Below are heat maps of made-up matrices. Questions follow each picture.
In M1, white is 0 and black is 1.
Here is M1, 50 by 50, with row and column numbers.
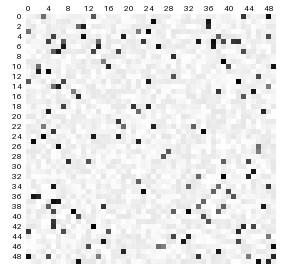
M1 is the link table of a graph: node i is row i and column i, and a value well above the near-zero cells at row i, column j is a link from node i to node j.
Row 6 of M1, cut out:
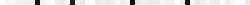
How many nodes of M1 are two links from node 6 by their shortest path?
7
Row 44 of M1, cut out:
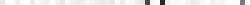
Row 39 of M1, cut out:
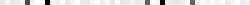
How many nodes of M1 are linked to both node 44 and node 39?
2
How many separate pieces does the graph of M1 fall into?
4
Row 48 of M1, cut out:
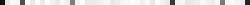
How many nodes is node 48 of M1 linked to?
6
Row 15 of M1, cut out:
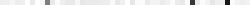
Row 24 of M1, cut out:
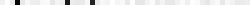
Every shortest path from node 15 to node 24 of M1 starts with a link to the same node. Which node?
node 45
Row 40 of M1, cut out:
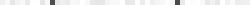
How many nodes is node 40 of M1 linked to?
2
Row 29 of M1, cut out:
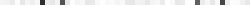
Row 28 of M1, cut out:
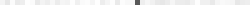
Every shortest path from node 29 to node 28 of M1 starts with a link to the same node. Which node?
node 12
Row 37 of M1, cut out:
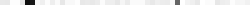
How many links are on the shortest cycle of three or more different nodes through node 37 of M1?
4
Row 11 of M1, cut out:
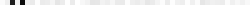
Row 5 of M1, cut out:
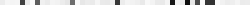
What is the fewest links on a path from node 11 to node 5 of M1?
2
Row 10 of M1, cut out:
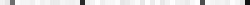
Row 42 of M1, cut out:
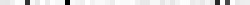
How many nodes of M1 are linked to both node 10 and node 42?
0
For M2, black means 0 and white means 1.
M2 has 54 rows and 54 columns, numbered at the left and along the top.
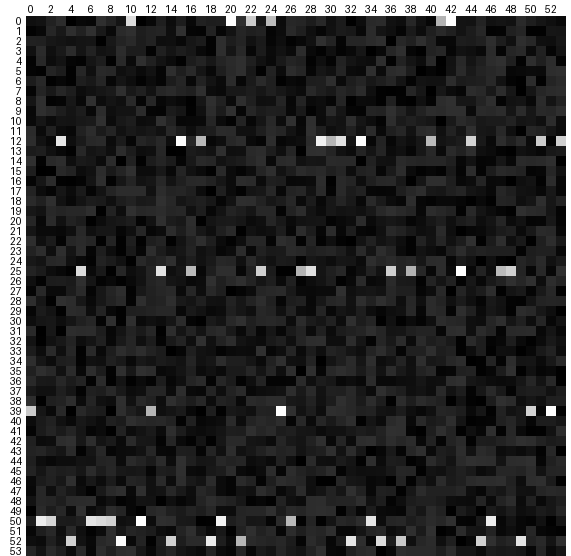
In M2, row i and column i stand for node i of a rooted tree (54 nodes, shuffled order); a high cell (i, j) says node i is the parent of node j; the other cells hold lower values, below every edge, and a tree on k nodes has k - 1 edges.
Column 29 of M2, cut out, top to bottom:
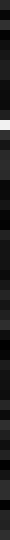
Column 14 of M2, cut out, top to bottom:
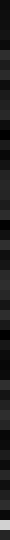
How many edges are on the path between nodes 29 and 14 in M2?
4
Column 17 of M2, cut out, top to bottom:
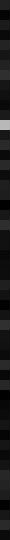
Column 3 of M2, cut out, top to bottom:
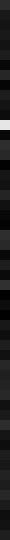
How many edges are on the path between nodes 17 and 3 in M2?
2
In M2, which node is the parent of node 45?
52
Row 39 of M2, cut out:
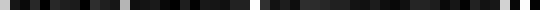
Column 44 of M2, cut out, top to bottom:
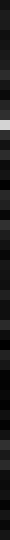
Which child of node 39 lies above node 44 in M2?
12
